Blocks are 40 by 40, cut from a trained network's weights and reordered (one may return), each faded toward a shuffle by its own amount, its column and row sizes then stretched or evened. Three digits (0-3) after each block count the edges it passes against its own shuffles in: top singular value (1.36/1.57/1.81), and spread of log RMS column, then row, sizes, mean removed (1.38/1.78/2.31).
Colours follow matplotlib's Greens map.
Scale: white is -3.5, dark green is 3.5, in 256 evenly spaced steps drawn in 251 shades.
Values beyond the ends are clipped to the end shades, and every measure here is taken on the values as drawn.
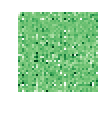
0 3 2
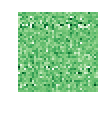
1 2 2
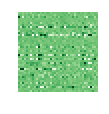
2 1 3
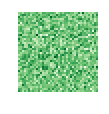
2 0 1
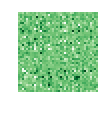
0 2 2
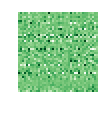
2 1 3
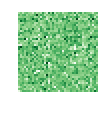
1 1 1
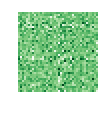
0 3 2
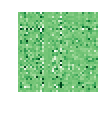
2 3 2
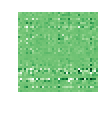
2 1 3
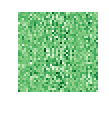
2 3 0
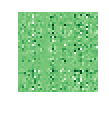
0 3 2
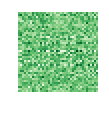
3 0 2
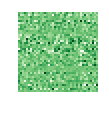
0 0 3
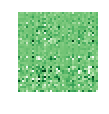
0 3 3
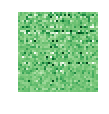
1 1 3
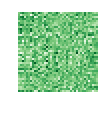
3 2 1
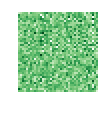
2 2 0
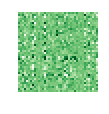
2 3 1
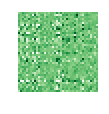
3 3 2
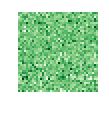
1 0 1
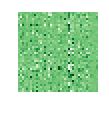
2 3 1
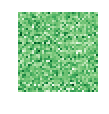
2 0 2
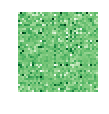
0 2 2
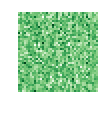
0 1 0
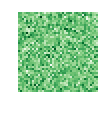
1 0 0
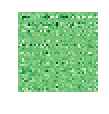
1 2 3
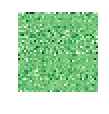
0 0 3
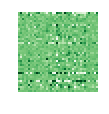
3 2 3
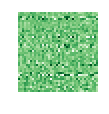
2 0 3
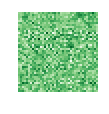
3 0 2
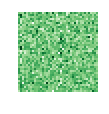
0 1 1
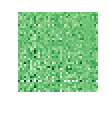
2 2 2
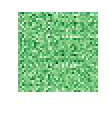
2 3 0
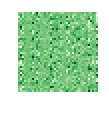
0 3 0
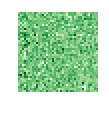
1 1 0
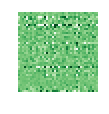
3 2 3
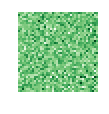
1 0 0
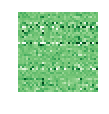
3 1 3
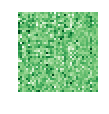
1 2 0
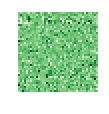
0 1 1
